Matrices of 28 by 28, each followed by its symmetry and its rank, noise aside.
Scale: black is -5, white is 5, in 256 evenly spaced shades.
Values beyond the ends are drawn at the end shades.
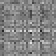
no symmetry, rank two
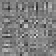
symmetric, rank three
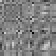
symmetric, rank three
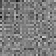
no symmetry, rank four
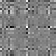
no symmetry, rank two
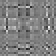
antisymmetric, rank two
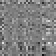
antisymmetric, rank four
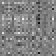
no symmetry, rank three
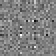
antisymmetric, rank four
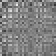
symmetric, rank two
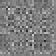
symmetric, rank three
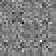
symmetric, rank four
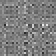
no symmetry, rank three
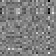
no symmetry, rank three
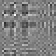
symmetric, rank two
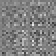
no symmetry, rank four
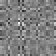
no symmetry, rank two
